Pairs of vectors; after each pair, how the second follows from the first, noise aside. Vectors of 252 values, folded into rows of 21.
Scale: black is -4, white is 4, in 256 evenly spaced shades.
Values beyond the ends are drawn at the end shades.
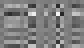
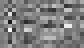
wrapped around.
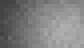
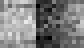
wrapped around, scaled up.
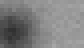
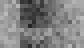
wrapped around.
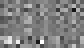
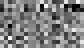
reversed, negated, scaled up.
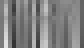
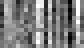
reversed, scaled up.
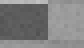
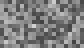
shuffled.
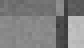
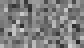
shuffled.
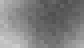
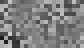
sign-scrambled.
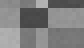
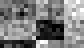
reversed, scaled up.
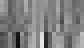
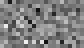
shuffled.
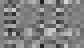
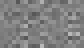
reversed, negated, shrunk.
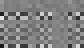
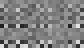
wrapped around.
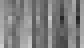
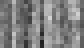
wrapped around.
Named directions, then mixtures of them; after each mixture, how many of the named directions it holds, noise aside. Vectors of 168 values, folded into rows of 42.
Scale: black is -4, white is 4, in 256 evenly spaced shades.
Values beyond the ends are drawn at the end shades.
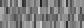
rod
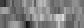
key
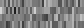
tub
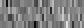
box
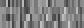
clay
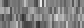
four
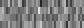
one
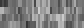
two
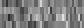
three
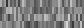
three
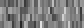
three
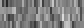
two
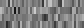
one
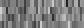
four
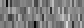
one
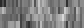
three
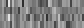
two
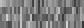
four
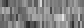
two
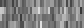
four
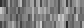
two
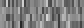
one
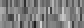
three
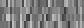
one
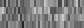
four
